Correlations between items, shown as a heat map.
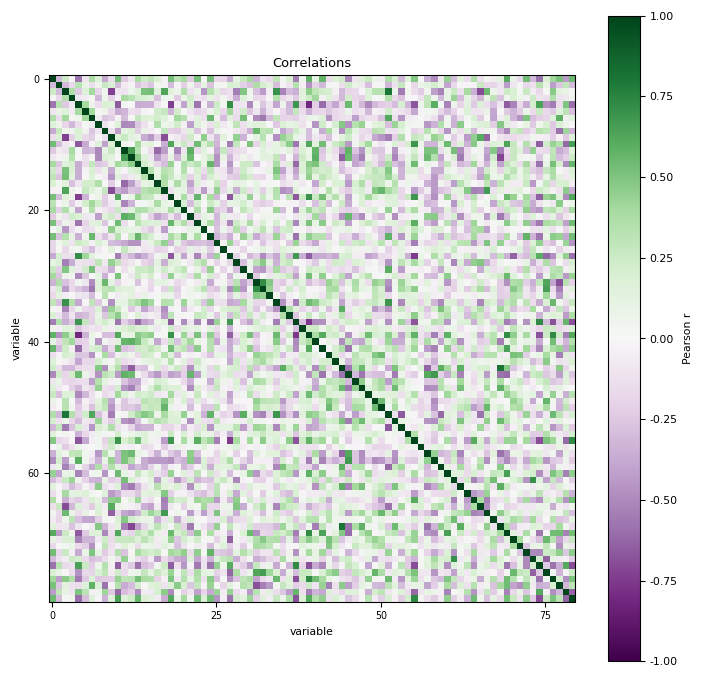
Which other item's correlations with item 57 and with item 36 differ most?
44
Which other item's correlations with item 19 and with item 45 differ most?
11
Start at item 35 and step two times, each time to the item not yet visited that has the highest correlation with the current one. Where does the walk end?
68
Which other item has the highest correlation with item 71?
42
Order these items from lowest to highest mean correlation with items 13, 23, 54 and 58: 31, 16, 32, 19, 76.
16, 19, 31, 76, 32
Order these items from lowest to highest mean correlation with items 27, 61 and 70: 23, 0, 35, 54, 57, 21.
0, 23, 54, 35, 21, 57
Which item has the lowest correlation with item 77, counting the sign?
31
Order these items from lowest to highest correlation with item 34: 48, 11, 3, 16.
16, 11, 48, 3
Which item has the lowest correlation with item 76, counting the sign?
37
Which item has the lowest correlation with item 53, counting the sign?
51
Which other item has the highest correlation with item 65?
9
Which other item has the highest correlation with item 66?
17
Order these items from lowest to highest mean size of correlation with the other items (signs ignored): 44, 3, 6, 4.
3, 6, 44, 4
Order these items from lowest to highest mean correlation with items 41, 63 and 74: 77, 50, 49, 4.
77, 4, 49, 50
